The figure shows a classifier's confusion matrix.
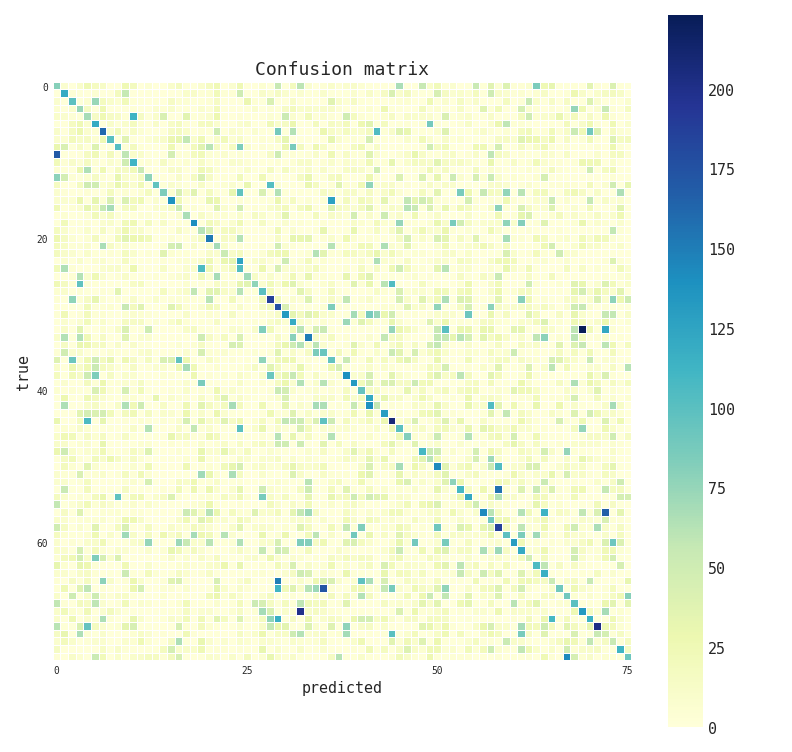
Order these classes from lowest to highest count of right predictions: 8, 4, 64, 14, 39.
4, 14, 8, 64, 39
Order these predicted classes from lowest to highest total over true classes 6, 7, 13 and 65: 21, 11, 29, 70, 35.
11, 35, 21, 70, 29
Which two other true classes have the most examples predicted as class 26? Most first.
68, 56
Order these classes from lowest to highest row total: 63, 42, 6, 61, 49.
49, 63, 61, 6, 42
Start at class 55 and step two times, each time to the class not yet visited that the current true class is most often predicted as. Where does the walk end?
63
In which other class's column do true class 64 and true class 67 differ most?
75
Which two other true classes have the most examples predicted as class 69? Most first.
32, 45
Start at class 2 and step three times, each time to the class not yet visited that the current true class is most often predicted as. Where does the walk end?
57
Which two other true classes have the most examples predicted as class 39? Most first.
59, 30
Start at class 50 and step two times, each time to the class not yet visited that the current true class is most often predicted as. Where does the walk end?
40
